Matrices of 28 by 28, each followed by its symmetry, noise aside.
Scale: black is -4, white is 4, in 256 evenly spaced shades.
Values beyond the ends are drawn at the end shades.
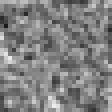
symmetric across the other diagonal.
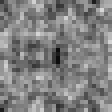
mirrored top to bottom.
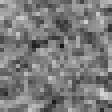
no symmetry.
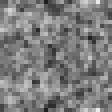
mirrored top to bottom.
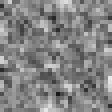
same after a half turn.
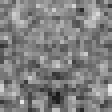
mirrored left to right.
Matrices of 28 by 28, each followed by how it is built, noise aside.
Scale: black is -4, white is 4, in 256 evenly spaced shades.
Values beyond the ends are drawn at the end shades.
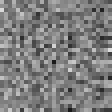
low rank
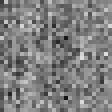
blocks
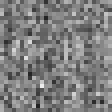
blocks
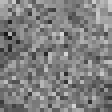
smooth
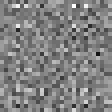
low rank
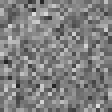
Hankel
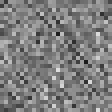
Toeplitz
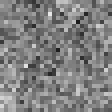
smooth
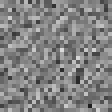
Hankel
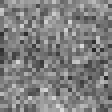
smooth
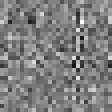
low rank
